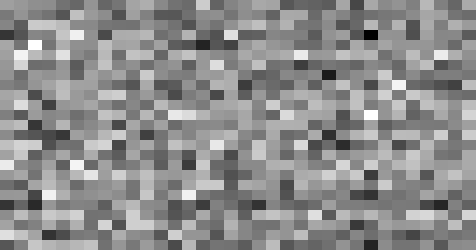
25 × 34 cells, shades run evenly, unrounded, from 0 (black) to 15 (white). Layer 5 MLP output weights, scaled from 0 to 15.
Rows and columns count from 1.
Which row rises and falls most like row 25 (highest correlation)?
4
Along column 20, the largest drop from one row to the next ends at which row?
12
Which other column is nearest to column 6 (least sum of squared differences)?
25
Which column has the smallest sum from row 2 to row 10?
13
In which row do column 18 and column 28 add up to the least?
21
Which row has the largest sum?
6
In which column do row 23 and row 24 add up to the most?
1
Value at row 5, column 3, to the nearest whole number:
15
